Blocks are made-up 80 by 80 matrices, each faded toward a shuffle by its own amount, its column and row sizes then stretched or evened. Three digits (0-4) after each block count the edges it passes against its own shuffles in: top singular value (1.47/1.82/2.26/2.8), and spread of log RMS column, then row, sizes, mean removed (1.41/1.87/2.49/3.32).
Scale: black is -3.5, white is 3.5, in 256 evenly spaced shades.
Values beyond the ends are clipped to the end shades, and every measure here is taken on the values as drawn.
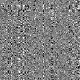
3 3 1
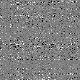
0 2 3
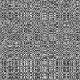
4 3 3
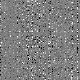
0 4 1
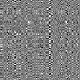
4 4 1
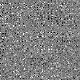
1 2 2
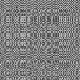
4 3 2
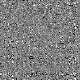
0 2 2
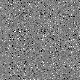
1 2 1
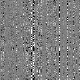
3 4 0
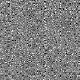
2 2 1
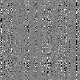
2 4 2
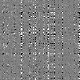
3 4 2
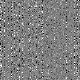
0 4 0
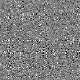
2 2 2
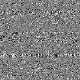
2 1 3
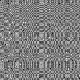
4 0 1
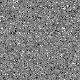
1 0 2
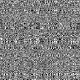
3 1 3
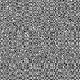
4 1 1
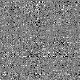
0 2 3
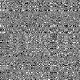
3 0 3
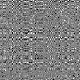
4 2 3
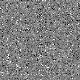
0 2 1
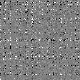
0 3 3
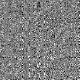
1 3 2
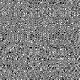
3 0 2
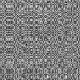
4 3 1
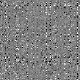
3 3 2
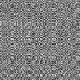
4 3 2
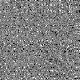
2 0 2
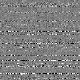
3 0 4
